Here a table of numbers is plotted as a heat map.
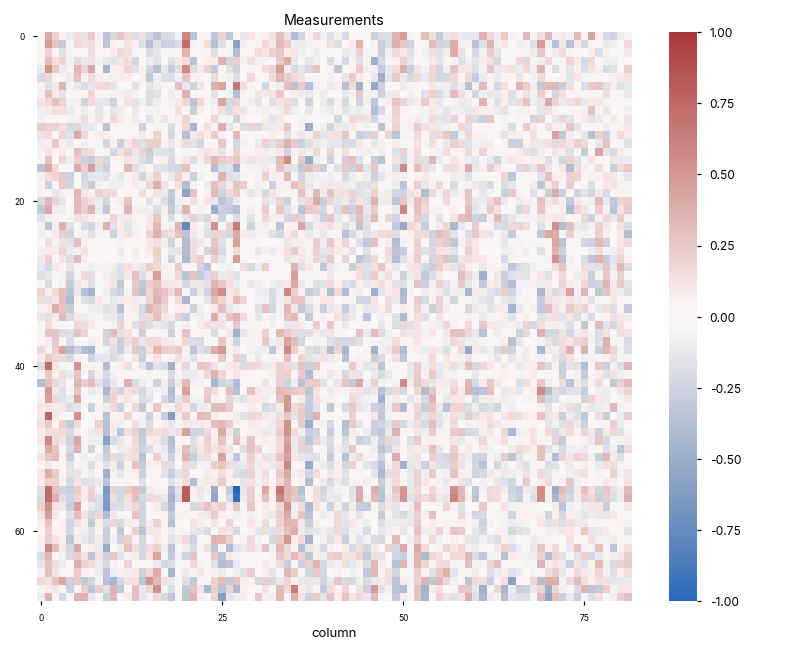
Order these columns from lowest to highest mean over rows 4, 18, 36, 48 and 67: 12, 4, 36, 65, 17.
4, 65, 36, 17, 12
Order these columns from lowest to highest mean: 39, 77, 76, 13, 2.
39, 76, 77, 13, 2
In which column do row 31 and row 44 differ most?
69
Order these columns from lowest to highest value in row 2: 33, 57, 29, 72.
29, 72, 33, 57
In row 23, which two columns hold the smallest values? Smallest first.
20, 50
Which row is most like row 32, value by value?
18
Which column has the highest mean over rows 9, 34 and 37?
34
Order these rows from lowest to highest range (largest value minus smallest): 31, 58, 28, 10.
10, 28, 58, 31
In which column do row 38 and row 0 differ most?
50
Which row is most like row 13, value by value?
37
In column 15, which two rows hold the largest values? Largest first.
66, 33
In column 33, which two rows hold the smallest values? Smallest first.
23, 24
